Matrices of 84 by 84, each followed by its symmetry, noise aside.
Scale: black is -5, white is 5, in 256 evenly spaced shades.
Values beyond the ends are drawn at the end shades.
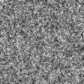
no symmetry.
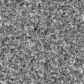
no symmetry.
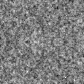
mirrored top to bottom.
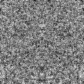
mirrored left to right.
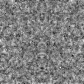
mirrored left to right.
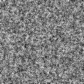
no symmetry.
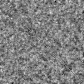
symmetric.
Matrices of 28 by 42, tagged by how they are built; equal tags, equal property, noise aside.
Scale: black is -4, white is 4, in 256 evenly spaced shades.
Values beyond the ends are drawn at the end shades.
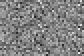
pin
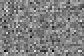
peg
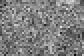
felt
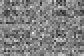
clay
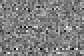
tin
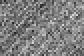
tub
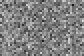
pin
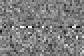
tin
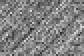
tub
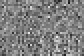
peg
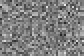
peg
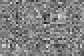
peg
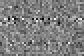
tin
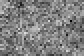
felt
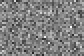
pin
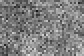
felt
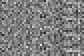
pin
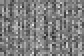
clay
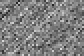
tub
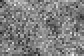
felt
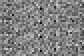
pin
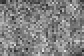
felt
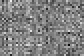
peg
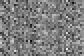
pin
